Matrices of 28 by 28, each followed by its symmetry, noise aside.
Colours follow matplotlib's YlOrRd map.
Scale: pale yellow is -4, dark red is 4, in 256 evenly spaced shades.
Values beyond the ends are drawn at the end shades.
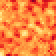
no symmetry.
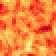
antisymmetric.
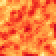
symmetric.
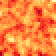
antisymmetric.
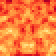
mirrored left to right.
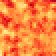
antisymmetric.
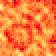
symmetric across the other diagonal.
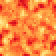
antisymmetric.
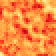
symmetric across the other diagonal.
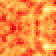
mirrored top to bottom.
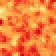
no symmetry.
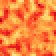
antisymmetric.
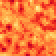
no symmetry.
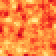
antisymmetric.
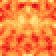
mirrored left to right.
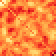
symmetric.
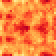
mirrored top to bottom.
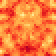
mirrored left to right.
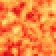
antisymmetric.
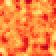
no symmetry.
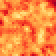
symmetric across the other diagonal.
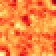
antisymmetric.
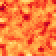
no symmetry.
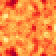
mirrored top to bottom.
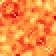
symmetric.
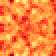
mirrored top to bottom.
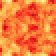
mirrored top to bottom.
